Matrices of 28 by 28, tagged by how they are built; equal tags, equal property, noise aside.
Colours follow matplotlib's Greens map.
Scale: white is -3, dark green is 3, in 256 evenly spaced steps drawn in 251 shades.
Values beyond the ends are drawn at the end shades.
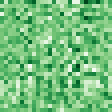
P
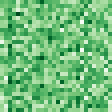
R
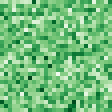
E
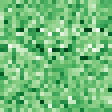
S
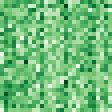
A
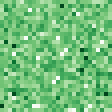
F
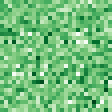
S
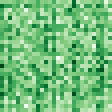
A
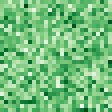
E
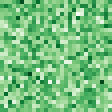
E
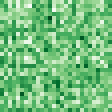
A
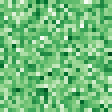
E
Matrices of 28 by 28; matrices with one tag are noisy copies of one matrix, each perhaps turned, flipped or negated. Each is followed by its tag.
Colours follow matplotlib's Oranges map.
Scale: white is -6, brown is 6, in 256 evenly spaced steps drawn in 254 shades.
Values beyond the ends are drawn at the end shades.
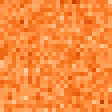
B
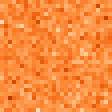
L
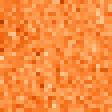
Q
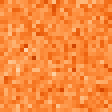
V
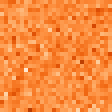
Q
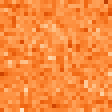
L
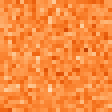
V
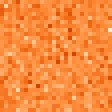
V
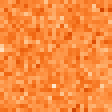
B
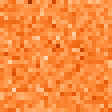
Q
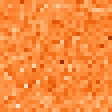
L
